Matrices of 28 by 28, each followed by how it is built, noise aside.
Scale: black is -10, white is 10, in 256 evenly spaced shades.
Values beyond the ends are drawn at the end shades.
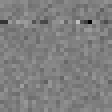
uneven rows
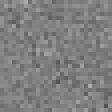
block diagonal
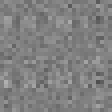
low rank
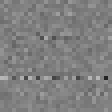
uneven rows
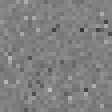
sparse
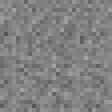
repeating columns
